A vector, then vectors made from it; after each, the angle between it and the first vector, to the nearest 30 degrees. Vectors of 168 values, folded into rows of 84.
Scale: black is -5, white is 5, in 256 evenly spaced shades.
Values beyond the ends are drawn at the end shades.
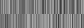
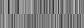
120 degrees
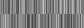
150 degrees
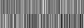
120 degrees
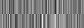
90 degrees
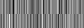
90 degrees
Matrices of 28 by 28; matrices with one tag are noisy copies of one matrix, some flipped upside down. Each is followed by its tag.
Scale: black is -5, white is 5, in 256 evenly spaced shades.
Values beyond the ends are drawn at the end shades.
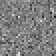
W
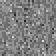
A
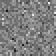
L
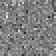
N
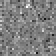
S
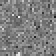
W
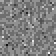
L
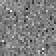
A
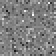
L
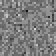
N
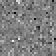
W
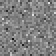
L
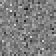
A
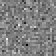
N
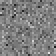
L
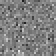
N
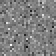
A
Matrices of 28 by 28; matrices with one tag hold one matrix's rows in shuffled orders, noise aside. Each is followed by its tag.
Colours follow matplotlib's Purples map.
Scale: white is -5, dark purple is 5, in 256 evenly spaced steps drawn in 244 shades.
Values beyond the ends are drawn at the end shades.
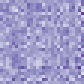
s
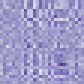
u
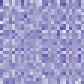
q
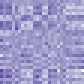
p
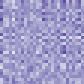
q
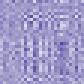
u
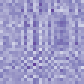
u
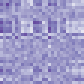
p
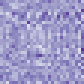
s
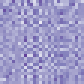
u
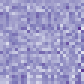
s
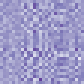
u
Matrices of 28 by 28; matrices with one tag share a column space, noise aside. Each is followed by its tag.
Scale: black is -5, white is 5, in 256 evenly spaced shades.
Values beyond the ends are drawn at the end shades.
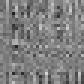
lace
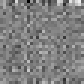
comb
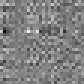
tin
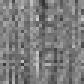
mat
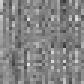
mat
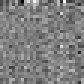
comb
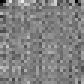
comb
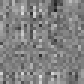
lace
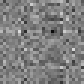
tin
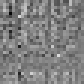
lace
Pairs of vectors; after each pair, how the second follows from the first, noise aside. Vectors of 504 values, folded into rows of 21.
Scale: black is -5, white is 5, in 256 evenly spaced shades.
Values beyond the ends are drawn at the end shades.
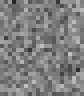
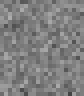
reversed, shrunk.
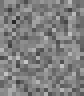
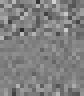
reversed, negated, partly zeroed.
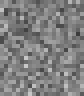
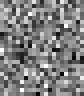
wrapped around, scaled up.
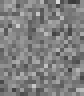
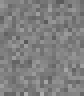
reversed, shrunk.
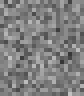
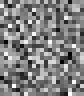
scaled up.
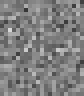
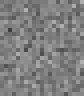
negated, shrunk.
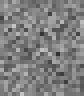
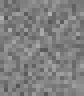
negated, shrunk.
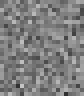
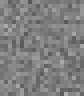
negated, shrunk.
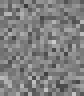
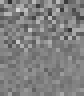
reversed, negated, partly zeroed.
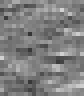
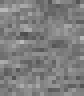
reversed, shrunk.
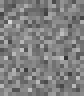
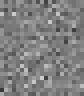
wrapped around, partly zeroed.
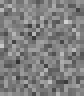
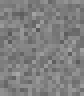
reversed, shrunk.
